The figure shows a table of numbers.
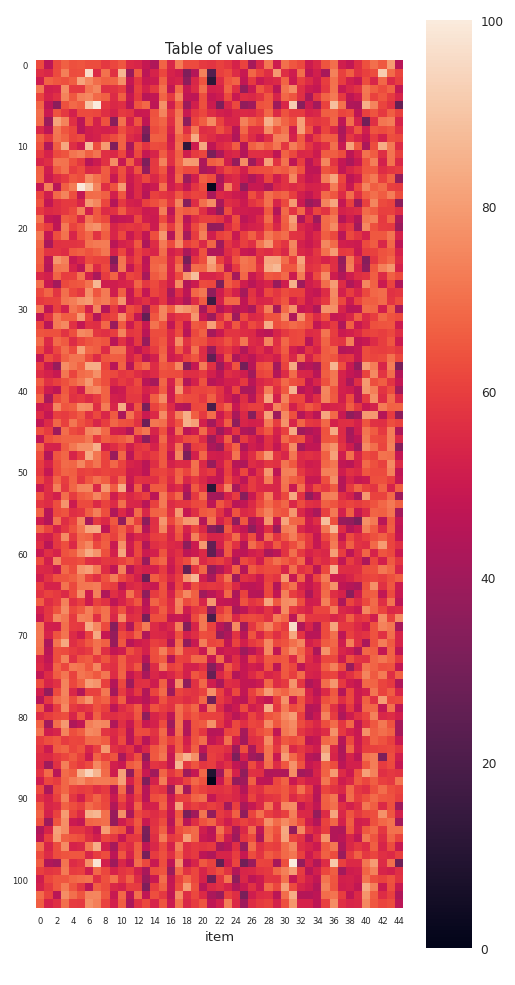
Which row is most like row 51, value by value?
83
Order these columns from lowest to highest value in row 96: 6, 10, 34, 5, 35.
34, 5, 10, 35, 6
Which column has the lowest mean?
13
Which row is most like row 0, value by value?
50
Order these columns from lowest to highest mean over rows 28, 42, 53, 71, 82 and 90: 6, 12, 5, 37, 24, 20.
37, 24, 12, 5, 20, 6
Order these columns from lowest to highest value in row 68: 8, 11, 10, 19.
11, 19, 8, 10
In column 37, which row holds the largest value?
5
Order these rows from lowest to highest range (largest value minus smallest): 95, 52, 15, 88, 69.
95, 69, 52, 88, 15
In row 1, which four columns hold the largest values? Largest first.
6, 42, 10, 29
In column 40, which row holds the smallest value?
7
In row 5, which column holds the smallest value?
44
